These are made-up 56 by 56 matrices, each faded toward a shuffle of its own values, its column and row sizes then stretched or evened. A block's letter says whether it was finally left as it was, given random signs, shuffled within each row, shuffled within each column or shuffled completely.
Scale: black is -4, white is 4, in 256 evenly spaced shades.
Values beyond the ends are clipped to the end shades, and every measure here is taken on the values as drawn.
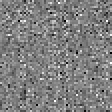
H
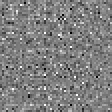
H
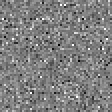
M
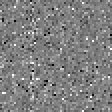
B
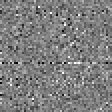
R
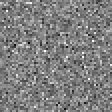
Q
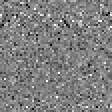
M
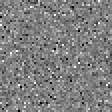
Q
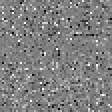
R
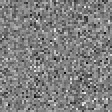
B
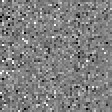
B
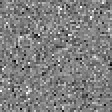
Q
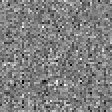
R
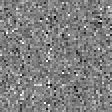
B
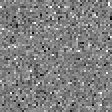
M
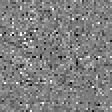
R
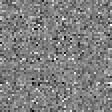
R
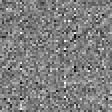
R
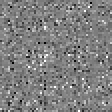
H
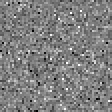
Q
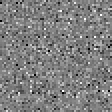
M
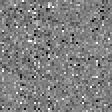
B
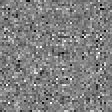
H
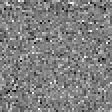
M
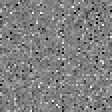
B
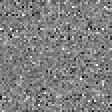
M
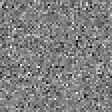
M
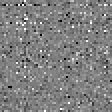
R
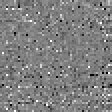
H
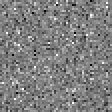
B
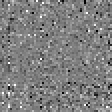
R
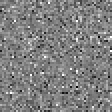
R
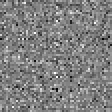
R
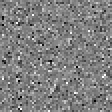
B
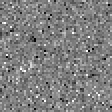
Q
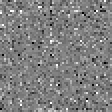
R
